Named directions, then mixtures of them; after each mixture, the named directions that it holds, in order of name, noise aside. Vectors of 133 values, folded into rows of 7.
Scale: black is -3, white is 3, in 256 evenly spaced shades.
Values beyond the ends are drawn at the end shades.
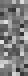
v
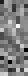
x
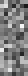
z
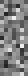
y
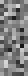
y.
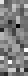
x.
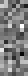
z.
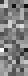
x, z.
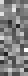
v, x.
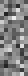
y.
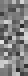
v.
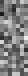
v, x.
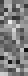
x, y.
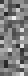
y.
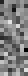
v, x.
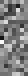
v, y.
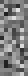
y.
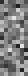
x, y.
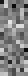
x, z.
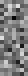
y.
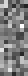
z.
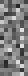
y.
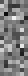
y, z.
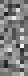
y.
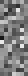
v, y.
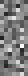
y.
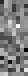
x.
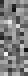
v, x.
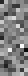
x, y.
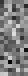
x, y.
